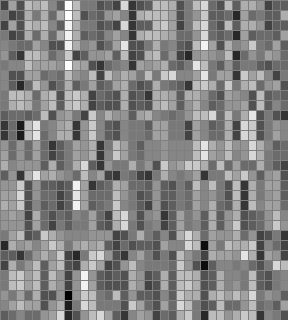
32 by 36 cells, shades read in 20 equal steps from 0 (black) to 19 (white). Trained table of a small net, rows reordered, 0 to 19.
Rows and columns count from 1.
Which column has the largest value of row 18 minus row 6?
30
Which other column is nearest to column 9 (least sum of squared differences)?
20
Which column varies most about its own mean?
9
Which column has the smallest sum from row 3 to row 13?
17
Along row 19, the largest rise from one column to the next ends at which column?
10
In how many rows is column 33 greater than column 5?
6
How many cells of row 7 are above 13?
4
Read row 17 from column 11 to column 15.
16 7 4 11 9
